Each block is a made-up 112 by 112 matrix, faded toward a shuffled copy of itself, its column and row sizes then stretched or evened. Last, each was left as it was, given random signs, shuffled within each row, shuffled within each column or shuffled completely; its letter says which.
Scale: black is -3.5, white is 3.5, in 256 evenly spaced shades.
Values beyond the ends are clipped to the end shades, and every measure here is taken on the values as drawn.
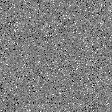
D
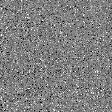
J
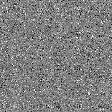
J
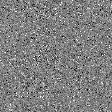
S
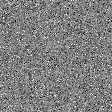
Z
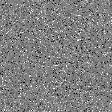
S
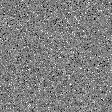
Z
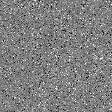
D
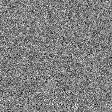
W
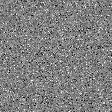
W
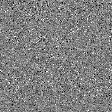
S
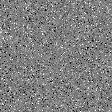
D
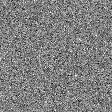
Z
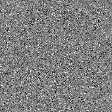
S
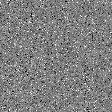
D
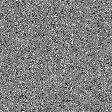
D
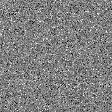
W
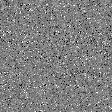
W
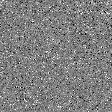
W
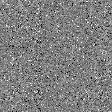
S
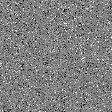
D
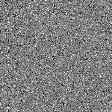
D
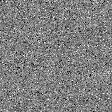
W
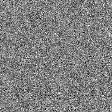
S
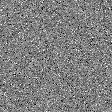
Z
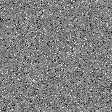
Z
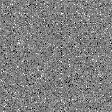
J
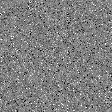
D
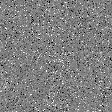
D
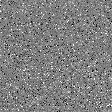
W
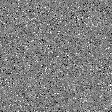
W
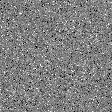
Z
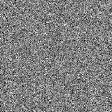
J
